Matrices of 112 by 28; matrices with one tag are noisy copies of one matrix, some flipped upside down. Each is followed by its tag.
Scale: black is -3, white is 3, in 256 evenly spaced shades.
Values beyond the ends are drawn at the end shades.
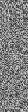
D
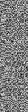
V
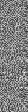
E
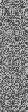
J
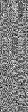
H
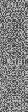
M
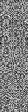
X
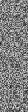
D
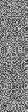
M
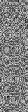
J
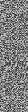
V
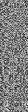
X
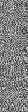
E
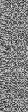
V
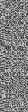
V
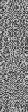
X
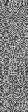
X
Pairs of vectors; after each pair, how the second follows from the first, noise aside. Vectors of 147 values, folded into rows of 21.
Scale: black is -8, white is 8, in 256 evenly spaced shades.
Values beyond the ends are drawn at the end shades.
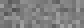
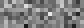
reversed, scaled up.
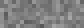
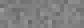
wrapped around, negated, shrunk.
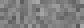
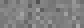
negated, partly zeroed.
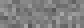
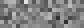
wrapped around, negated, scaled up.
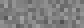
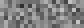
reversed, scaled up.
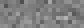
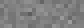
wrapped around, negated, shrunk.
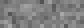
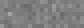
negated, shrunk.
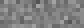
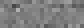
reversed, partly zeroed.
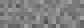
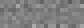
negated, partly zeroed.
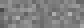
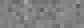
wrapped around, negated, shrunk.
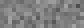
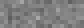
negated, partly zeroed.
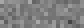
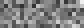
wrapped around, negated, scaled up.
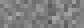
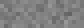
negated, shrunk.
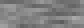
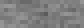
wrapped around, negated, shrunk.
